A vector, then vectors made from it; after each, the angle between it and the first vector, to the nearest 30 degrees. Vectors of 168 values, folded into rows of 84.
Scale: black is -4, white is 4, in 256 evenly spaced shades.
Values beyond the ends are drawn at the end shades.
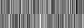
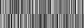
150 degrees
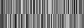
60 degrees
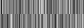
60 degrees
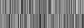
150 degrees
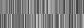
60 degrees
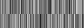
150 degrees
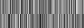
150 degrees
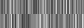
60 degrees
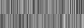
60 degrees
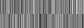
150 degrees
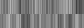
60 degrees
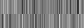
90 degrees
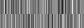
90 degrees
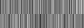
150 degrees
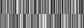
60 degrees
